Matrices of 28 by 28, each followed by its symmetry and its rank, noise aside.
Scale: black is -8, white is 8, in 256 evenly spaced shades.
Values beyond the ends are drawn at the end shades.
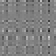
no symmetry, rank one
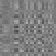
no symmetry, rank two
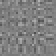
antisymmetric, rank two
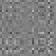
antisymmetric, rank two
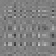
no symmetry, rank one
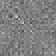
symmetric, rank three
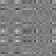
no symmetry, rank one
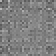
symmetric, rank three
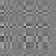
no symmetry, rank one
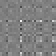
symmetric, rank one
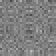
no symmetry, rank three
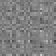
antisymmetric, rank two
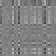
no symmetry, rank one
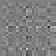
antisymmetric, rank two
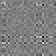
no symmetry, rank two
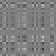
no symmetry, rank one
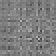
symmetric, rank three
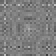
symmetric, rank two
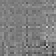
no symmetry, rank three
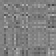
no symmetry, rank two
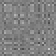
symmetric, rank two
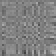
no symmetry, rank two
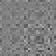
symmetric, rank three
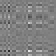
no symmetry, rank one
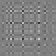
symmetric, rank one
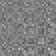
symmetric, rank three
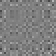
symmetric, rank two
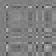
symmetric, rank one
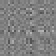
antisymmetric, rank two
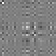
symmetric, rank two
